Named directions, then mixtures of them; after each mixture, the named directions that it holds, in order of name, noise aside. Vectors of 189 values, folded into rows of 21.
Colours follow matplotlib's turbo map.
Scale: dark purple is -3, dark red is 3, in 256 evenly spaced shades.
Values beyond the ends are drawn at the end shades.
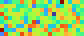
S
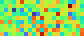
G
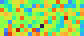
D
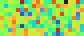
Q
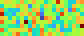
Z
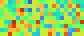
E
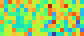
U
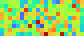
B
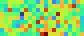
B, G.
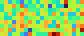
Q, U.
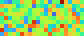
S.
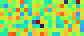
B, D, Q.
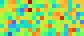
E.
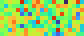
Q.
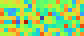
E, U, Z.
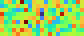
Q, Z.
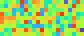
B, Q, Z.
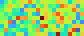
E, G.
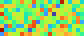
S.
